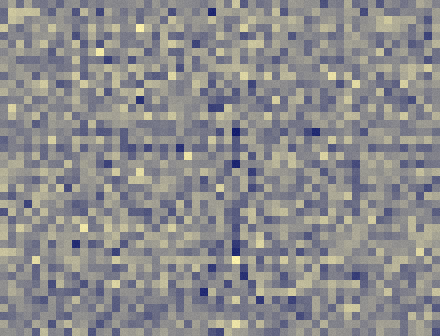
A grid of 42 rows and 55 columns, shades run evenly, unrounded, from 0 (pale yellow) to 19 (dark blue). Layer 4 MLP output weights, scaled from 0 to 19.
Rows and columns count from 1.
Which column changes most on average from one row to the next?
18
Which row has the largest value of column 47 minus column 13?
7
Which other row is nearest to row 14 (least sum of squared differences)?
42
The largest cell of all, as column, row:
30, 17
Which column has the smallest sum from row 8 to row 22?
15
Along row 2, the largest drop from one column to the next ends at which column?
28
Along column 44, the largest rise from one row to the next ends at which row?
26
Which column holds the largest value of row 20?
32
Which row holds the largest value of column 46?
2
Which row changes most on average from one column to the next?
10
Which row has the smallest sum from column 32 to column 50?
33
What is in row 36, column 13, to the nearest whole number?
12
